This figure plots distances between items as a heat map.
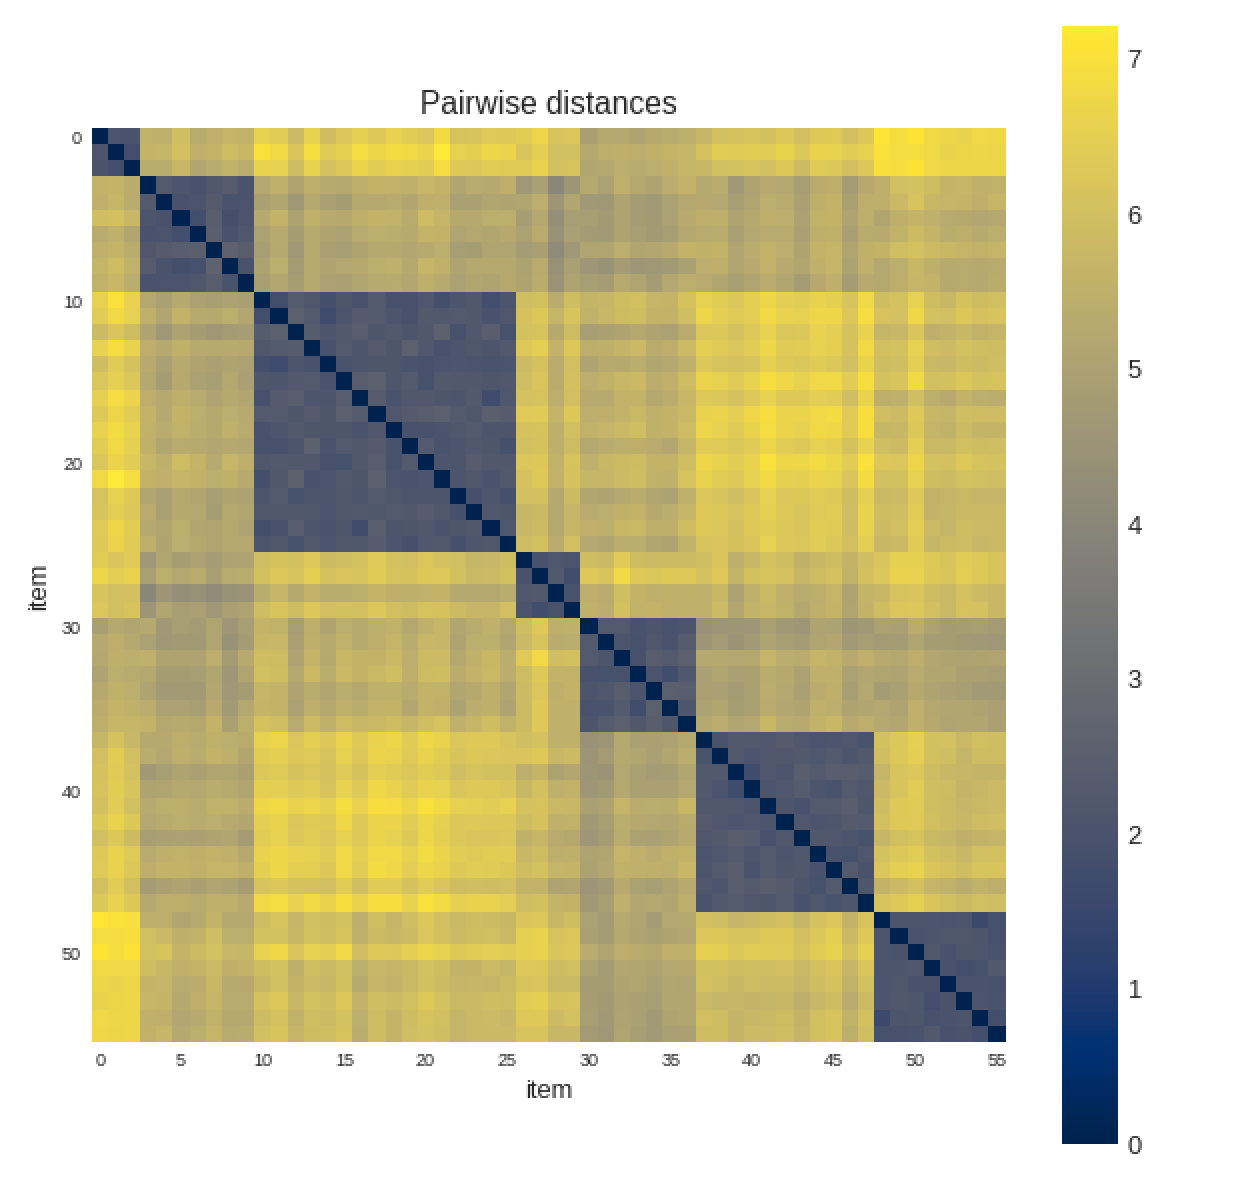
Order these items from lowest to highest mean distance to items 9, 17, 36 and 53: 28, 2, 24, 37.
24, 28, 37, 2
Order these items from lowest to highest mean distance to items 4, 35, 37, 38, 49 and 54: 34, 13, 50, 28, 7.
34, 50, 7, 28, 13
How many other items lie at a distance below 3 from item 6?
6
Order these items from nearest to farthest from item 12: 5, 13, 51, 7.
13, 7, 5, 51
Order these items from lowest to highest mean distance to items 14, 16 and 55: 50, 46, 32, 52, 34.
52, 50, 34, 32, 46
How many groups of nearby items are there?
7
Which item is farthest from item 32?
27
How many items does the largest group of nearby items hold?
16
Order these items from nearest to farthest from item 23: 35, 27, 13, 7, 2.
13, 7, 35, 27, 2
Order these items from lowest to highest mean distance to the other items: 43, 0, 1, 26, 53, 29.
43, 53, 29, 26, 0, 1
